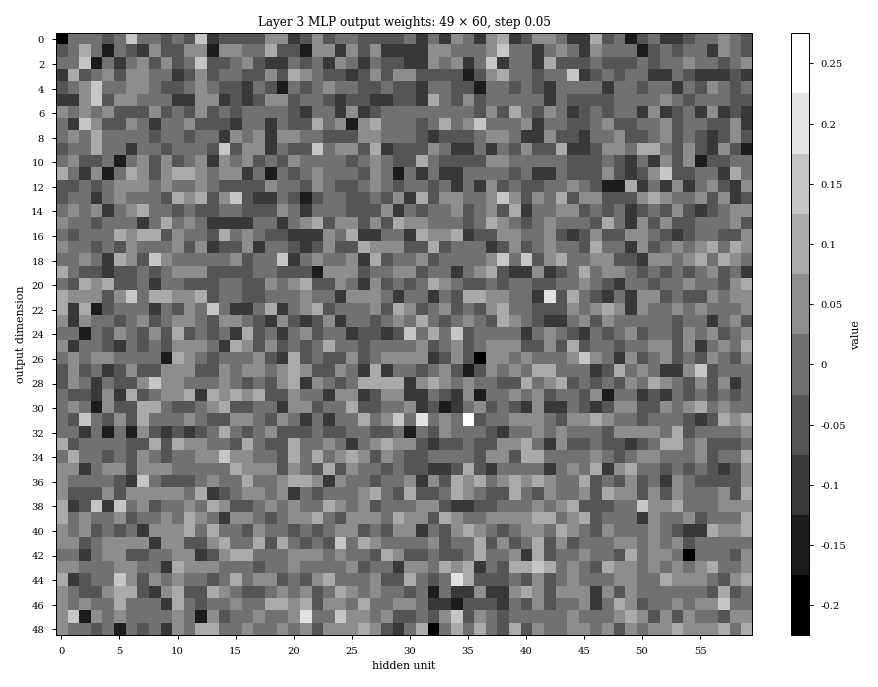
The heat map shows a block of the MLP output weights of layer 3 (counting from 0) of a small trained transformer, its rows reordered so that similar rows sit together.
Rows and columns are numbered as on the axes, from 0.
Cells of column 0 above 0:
23
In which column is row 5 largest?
3
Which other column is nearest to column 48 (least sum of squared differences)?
17
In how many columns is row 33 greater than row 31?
21
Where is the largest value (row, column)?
31, 35
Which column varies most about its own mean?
34
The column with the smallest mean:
4
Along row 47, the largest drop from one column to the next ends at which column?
2
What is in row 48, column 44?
0.05
